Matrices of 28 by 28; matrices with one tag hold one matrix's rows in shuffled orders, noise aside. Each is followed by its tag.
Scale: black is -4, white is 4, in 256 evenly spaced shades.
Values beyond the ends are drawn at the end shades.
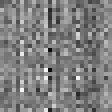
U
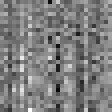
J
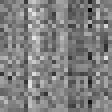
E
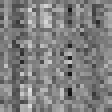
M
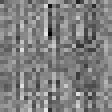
U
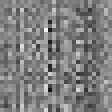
U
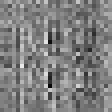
U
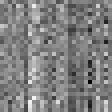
E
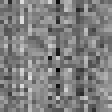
J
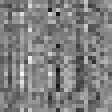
J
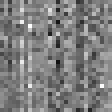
J
